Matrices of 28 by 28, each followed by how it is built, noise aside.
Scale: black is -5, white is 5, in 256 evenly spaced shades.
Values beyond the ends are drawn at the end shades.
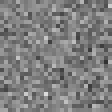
repeating rows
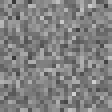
repeating rows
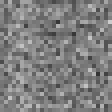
repeating rows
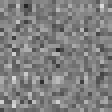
low rank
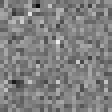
low rank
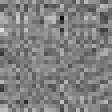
low rank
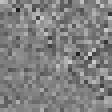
upper triangular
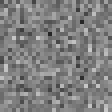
repeating rows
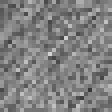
Hankel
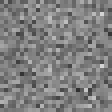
repeating rows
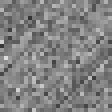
Hankel
